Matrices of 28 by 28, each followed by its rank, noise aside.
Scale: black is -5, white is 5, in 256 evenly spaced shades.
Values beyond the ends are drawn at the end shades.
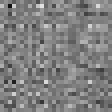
four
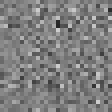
six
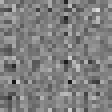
four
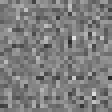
six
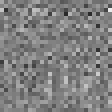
five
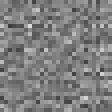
four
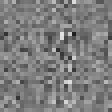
four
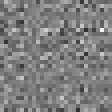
four
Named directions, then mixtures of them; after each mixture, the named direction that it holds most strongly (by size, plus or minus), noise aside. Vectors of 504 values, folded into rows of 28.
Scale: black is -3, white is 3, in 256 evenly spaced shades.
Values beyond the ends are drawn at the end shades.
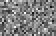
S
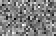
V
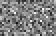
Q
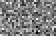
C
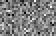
S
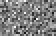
S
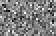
V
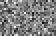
S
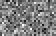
S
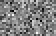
Q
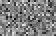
V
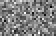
S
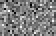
S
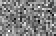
V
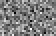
Q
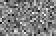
S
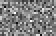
Q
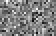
S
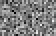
S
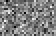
S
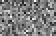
V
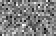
V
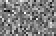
S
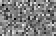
V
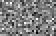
C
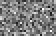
Q
